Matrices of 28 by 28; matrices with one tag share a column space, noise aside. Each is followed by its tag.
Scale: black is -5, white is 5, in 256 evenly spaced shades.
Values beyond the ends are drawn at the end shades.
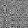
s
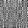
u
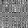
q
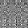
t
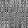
q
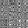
t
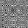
s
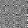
s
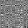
s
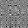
s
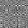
s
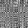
q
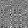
s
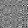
s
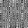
u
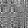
q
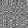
t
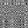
t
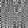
q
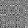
s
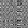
t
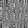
u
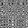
t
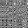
t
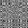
t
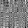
q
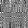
q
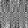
q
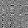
s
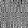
q
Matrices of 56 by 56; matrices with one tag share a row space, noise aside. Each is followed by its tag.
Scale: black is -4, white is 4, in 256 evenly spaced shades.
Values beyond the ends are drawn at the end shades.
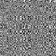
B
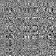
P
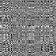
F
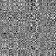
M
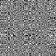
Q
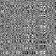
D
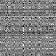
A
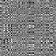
F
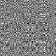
D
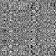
M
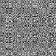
P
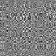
B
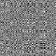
D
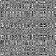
D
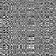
F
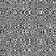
B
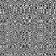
B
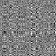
M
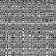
A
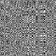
D
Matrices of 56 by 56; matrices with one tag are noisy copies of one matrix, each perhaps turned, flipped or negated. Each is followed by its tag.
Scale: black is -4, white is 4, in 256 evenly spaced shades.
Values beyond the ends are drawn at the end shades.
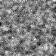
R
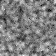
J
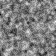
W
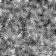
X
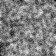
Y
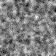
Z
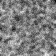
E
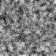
J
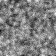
X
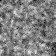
Y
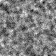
W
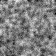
X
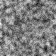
J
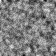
R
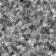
W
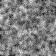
X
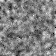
J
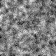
X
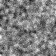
X
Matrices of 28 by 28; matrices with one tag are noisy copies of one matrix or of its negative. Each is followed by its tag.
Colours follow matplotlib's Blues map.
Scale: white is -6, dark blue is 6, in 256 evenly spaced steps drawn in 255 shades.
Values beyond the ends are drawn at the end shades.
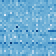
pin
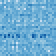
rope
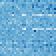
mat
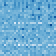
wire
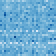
pin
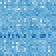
rope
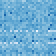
pin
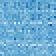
wire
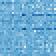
mat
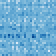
rope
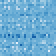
rope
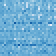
wire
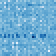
rope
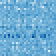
rope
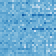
mat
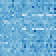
mat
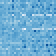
mat
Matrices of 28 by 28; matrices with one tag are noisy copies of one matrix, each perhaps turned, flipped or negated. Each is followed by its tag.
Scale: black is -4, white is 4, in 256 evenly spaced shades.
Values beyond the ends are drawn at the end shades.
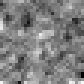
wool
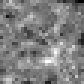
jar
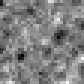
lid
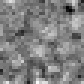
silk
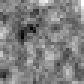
jar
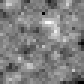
jar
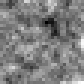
jar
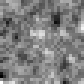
wool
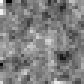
wool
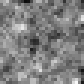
wool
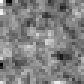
wool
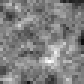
jar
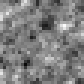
lid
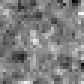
wool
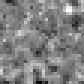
silk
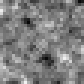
lid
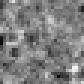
silk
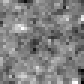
wool
